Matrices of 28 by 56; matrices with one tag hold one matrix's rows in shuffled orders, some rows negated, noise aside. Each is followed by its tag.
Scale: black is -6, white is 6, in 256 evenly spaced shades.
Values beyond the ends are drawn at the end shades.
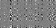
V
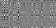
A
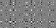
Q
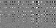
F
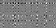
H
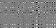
F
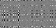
A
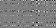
F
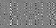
V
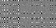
A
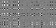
A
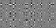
Q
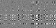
F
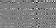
F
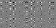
Q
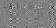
V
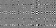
F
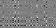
H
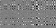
F
